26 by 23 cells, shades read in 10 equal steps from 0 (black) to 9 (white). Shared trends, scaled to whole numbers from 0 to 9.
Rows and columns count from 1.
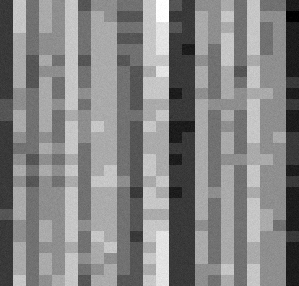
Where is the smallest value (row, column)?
2, 23
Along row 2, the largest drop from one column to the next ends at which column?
14
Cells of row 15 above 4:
13
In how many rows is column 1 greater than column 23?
20
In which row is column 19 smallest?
7
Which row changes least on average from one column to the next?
10
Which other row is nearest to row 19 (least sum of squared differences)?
16
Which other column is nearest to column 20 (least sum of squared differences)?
6
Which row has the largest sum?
3
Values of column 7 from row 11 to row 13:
5 5 5
